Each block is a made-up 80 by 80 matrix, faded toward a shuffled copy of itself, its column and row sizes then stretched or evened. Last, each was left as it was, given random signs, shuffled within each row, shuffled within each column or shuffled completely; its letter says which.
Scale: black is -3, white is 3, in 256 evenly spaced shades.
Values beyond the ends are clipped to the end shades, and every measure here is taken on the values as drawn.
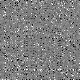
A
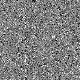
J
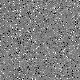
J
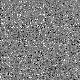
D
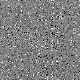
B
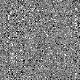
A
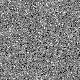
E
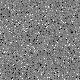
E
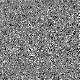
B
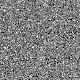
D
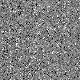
J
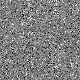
J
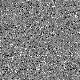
D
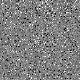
A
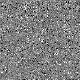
B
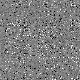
B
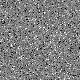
E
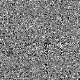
B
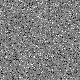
E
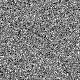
E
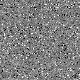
D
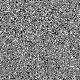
D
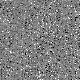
J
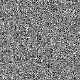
B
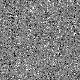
J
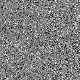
J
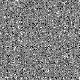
A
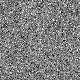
E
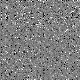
B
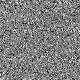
D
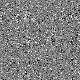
B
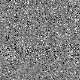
B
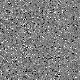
B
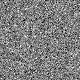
E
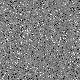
E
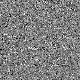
D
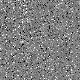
J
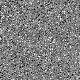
J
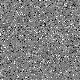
D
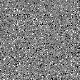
B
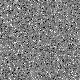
E
